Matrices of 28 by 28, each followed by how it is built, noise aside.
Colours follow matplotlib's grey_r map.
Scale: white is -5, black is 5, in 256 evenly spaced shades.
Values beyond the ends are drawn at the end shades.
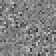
block diagonal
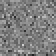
uneven rows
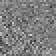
lower triangular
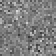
block diagonal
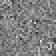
block diagonal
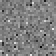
sparse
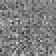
lower triangular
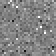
sparse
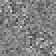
block diagonal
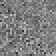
lower triangular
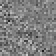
lower triangular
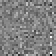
low rank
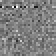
uneven rows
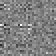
low rank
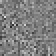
lower triangular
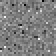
sparse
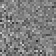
lower triangular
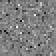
sparse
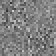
block diagonal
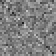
diagonal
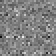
uneven rows
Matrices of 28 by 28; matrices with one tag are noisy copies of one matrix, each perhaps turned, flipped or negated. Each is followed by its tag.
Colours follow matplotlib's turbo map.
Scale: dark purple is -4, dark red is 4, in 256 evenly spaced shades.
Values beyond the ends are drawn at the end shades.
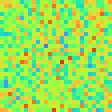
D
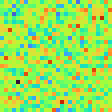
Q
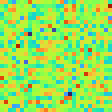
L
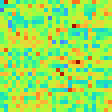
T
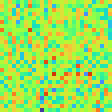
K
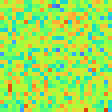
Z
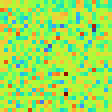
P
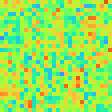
T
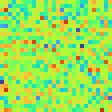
D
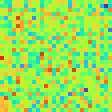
P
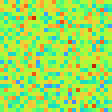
P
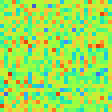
L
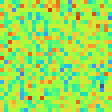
Z
